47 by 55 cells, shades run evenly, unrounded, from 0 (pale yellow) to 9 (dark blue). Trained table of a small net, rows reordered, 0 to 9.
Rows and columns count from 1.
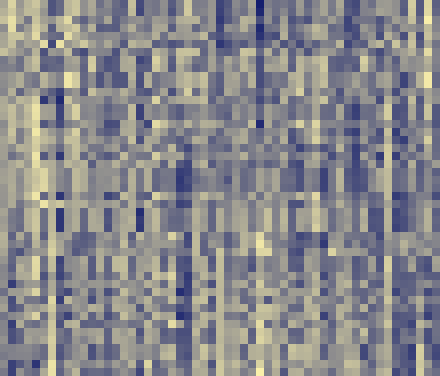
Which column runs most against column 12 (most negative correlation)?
22
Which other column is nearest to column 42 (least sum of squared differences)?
14
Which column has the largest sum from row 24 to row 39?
24
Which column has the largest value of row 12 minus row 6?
8
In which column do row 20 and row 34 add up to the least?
5
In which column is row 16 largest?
33
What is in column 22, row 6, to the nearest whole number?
7
